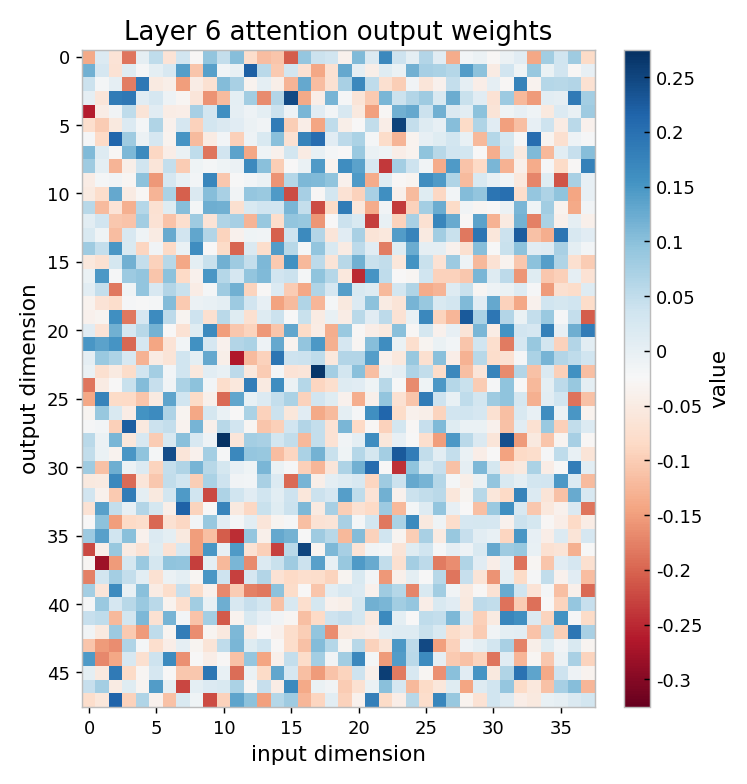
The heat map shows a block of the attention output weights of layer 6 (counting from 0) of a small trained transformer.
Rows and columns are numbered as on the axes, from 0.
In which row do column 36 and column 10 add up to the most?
28
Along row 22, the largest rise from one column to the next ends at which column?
14
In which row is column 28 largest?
19
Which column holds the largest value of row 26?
22
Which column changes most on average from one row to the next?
2
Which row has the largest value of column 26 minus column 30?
12
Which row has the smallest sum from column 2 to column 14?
34
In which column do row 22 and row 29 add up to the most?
24
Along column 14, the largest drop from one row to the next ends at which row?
36
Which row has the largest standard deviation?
45
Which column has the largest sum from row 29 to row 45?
25
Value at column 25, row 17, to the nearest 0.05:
-0.15
